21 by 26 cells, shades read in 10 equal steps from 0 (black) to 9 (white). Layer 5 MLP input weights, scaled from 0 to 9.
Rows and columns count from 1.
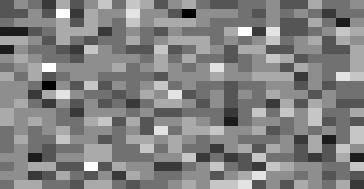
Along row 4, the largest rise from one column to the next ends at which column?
20
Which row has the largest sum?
8
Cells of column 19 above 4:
10
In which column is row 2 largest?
5
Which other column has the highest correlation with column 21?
1
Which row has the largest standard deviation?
4
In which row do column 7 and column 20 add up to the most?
19
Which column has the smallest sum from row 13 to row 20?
24
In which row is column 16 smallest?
17
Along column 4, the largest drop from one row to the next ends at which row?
9
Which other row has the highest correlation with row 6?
15
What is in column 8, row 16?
3
